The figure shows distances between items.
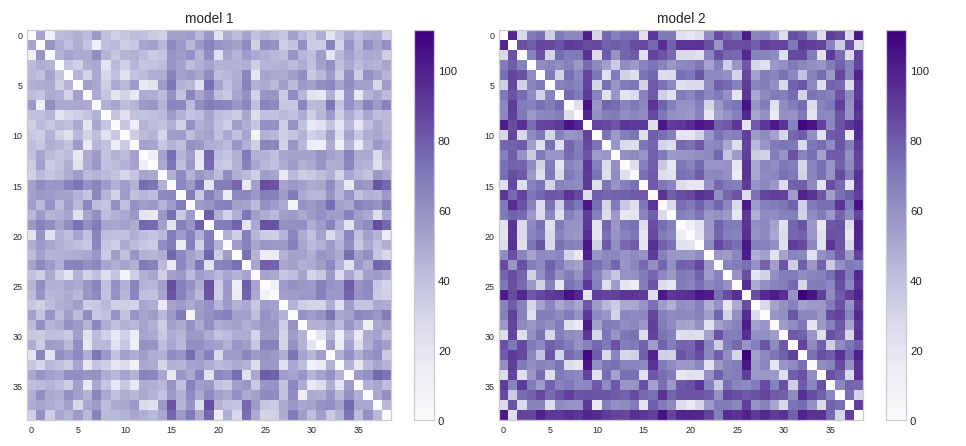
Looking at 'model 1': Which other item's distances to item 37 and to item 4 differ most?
24
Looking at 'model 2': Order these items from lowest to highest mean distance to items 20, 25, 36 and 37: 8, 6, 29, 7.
6, 29, 8, 7
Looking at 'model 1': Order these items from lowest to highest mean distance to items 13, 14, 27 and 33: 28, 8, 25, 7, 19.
8, 7, 28, 25, 19
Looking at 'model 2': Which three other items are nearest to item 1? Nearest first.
38, 36, 23
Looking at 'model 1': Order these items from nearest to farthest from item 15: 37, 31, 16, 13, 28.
31, 28, 16, 13, 37
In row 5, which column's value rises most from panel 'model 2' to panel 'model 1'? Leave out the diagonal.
19
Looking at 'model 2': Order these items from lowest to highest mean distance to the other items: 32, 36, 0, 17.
0, 17, 32, 36
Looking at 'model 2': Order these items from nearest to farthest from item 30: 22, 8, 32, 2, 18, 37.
2, 37, 22, 8, 18, 32
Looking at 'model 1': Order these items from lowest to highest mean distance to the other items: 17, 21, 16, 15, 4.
4, 21, 16, 17, 15
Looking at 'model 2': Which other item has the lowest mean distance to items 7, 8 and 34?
29
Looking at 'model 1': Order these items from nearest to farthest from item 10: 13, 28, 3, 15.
3, 28, 13, 15
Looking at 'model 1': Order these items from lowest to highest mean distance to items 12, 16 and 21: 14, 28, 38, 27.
38, 27, 14, 28
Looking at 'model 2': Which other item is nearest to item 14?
25
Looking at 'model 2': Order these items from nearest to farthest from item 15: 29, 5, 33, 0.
0, 5, 29, 33
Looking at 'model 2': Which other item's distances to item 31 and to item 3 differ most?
28
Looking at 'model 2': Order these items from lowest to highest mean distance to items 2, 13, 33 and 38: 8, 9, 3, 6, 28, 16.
8, 6, 3, 28, 16, 9
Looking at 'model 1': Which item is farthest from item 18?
19
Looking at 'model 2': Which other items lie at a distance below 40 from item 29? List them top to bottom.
7, 8, 22, 33
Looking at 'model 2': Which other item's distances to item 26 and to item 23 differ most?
9
